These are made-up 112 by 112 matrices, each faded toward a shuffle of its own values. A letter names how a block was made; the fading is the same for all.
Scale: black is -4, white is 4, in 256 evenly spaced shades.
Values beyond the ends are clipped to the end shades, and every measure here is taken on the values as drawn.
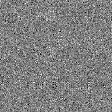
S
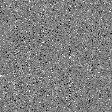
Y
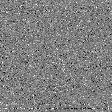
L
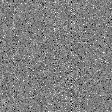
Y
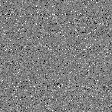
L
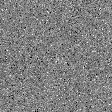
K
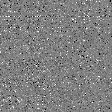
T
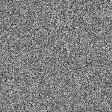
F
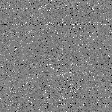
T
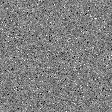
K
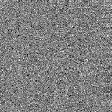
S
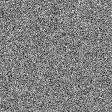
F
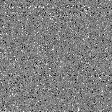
L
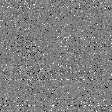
T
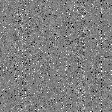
Y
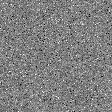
K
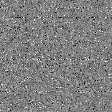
L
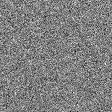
F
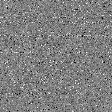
L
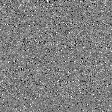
L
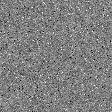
K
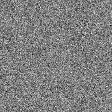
F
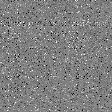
T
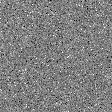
K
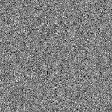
S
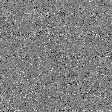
L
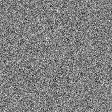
F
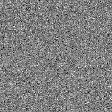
S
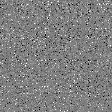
T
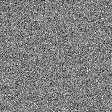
F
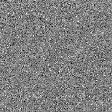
S
